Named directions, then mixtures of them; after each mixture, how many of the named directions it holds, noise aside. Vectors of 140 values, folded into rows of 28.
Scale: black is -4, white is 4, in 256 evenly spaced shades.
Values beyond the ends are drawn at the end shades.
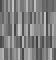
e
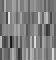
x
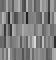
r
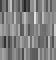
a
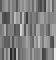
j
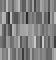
one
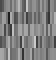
two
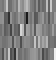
three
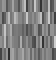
one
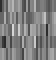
four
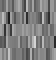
one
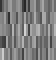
three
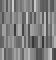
two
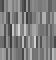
four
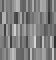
three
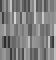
two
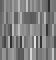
three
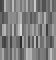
three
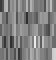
three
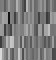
four
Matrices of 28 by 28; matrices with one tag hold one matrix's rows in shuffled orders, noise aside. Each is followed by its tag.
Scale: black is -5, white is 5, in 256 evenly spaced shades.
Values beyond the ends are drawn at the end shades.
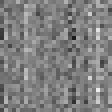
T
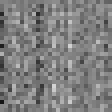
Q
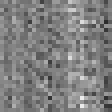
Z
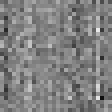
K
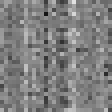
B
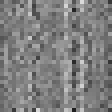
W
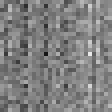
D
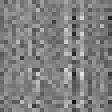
W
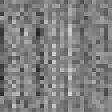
Q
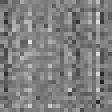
K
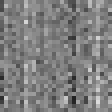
T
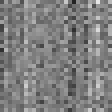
T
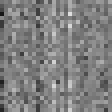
Q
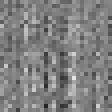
B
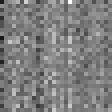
Q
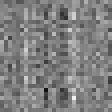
B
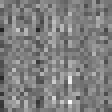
Q
